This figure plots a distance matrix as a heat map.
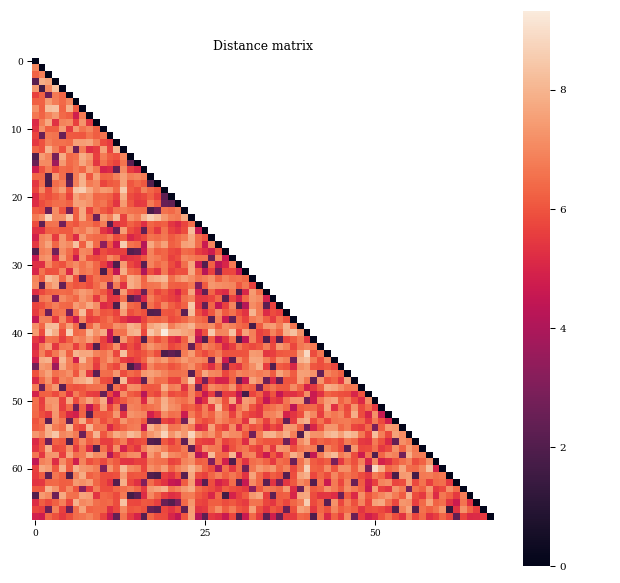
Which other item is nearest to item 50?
58
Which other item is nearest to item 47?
12
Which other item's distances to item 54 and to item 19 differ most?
40
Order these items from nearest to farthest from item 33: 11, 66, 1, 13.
1, 11, 13, 66
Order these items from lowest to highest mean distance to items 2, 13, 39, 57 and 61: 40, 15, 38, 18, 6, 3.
18, 6, 38, 15, 3, 40
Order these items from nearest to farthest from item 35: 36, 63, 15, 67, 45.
45, 15, 67, 36, 63
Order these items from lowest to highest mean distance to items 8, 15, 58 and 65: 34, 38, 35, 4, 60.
35, 34, 38, 4, 60
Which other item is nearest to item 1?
4
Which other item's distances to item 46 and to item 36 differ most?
23
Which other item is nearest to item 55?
39
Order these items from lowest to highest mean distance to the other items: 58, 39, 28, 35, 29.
28, 35, 29, 58, 39
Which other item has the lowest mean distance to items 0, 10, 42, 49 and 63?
31
